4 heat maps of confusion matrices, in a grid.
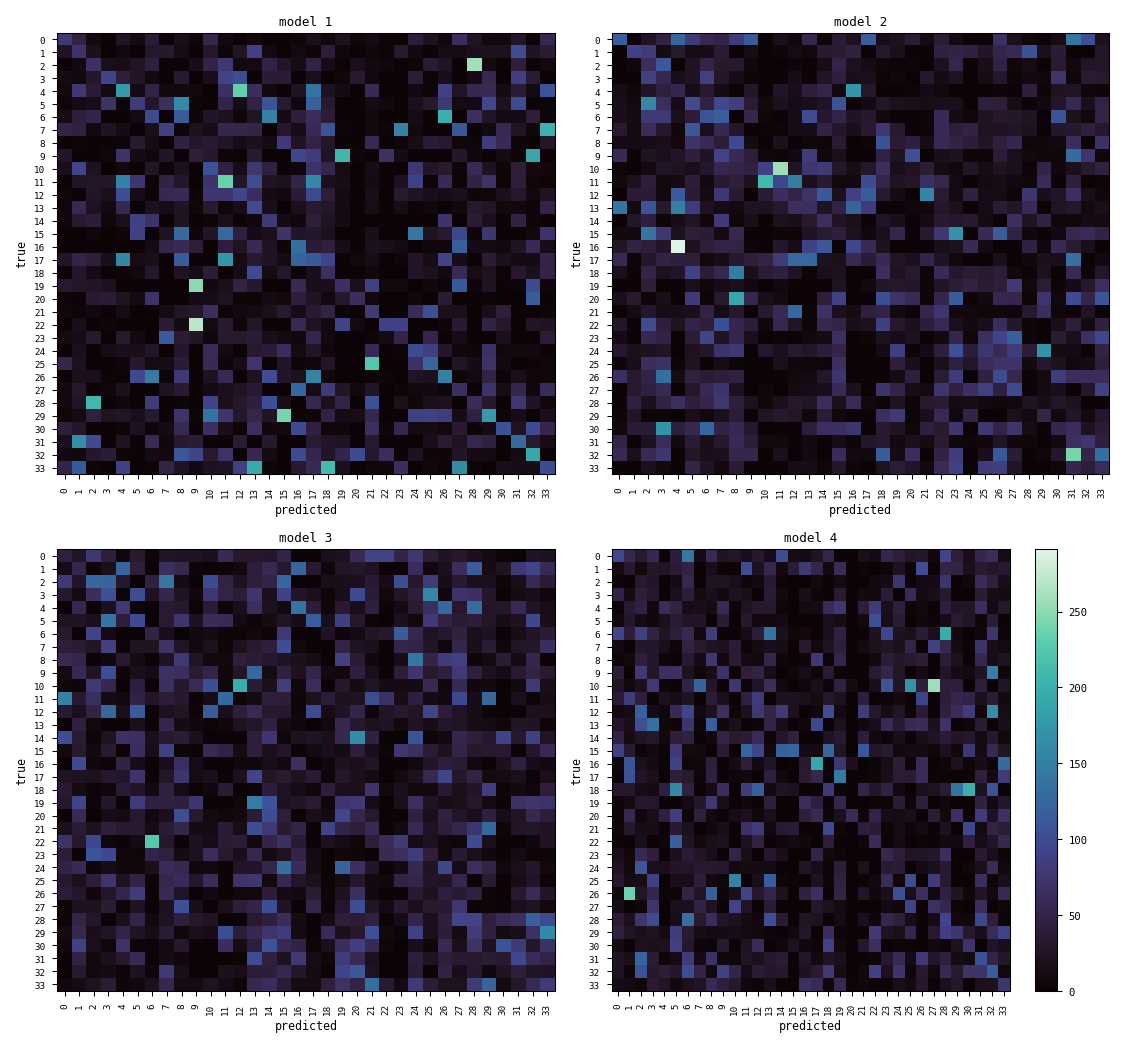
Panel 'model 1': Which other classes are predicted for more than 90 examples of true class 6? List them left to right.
8, 14, 26
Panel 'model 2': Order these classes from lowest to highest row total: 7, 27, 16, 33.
33, 7, 27, 16
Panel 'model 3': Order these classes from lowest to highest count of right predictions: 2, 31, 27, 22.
22, 27, 31, 2
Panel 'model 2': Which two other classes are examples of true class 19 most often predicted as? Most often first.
27, 33
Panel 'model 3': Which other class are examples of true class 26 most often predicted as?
5
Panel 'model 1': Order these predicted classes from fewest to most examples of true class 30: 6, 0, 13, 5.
6, 5, 0, 13
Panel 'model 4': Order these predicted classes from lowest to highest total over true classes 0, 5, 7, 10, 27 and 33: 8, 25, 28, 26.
26, 8, 28, 25
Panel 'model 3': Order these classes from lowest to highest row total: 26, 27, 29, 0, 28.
26, 27, 0, 28, 29
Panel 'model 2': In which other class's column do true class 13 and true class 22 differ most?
4
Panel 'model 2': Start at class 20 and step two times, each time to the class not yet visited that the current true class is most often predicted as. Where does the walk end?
18
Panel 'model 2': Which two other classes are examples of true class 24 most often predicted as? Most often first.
29, 23
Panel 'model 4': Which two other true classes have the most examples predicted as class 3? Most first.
13, 28
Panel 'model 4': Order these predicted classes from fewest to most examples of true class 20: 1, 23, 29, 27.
23, 27, 1, 29
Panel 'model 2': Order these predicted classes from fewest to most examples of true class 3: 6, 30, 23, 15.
23, 15, 30, 6
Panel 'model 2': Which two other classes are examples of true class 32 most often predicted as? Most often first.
31, 33
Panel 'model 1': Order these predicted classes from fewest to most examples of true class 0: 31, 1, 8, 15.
15, 8, 31, 1
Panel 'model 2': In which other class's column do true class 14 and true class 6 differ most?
30
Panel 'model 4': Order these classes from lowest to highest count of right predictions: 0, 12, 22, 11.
11, 22, 12, 0
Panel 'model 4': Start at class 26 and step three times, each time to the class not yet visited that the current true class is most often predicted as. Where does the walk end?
12
